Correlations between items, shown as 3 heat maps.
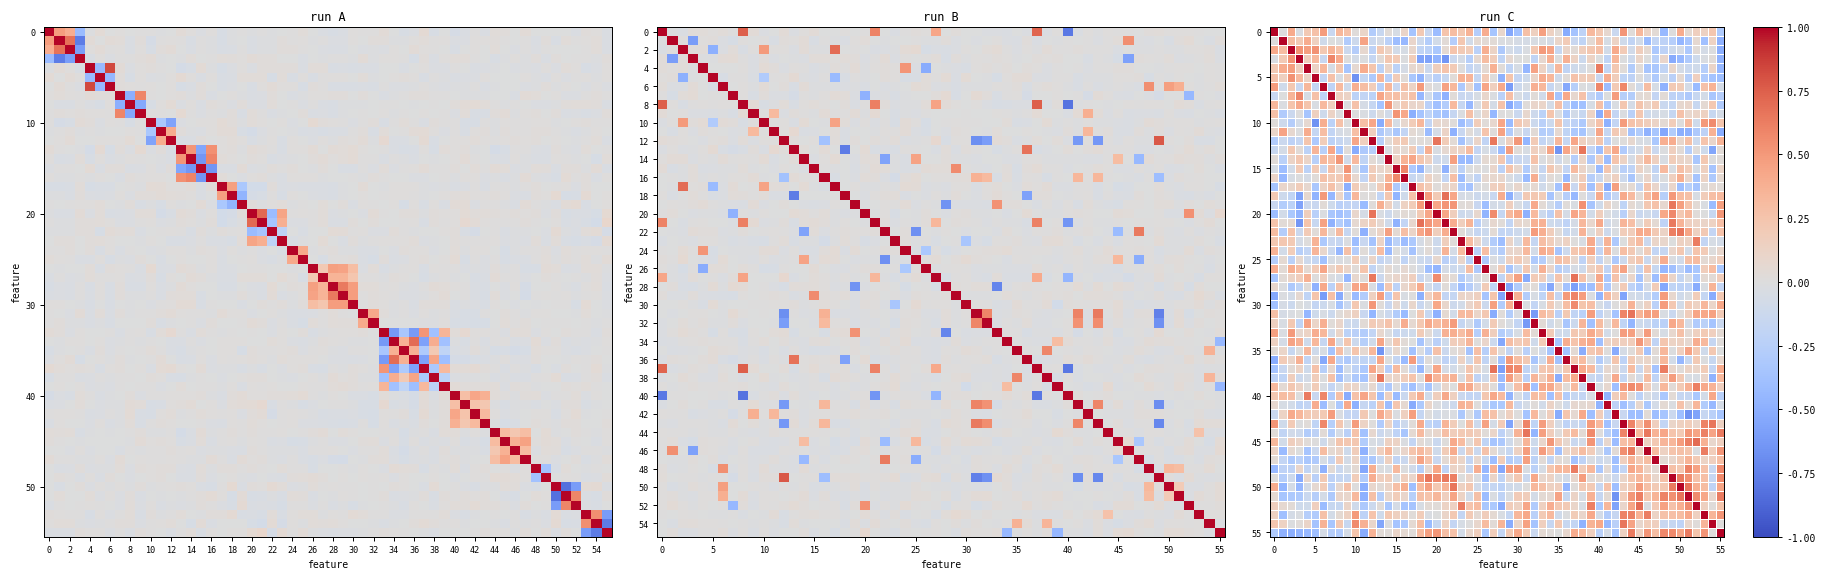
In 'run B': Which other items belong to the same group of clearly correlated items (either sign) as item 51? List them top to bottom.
6, 48, 50
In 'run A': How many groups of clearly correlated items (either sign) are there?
16
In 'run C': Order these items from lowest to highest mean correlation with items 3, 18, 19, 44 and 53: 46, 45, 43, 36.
36, 45, 43, 46
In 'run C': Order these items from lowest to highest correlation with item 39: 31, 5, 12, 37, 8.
8, 12, 5, 37, 31
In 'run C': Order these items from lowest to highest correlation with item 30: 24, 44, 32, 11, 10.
32, 11, 24, 10, 44
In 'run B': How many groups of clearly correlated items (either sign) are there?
16
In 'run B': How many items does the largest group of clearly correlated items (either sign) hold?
7
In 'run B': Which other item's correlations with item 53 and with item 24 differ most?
4
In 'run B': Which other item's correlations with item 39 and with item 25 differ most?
22
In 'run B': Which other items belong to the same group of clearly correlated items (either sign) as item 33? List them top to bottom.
19, 28
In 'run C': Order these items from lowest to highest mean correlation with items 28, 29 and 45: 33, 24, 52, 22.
33, 24, 22, 52
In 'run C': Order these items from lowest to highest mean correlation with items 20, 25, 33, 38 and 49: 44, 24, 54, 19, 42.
54, 42, 24, 44, 19
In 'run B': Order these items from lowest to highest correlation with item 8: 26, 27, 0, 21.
26, 27, 21, 0
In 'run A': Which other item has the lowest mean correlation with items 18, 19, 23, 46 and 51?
50
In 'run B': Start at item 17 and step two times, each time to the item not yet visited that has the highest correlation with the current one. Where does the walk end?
10
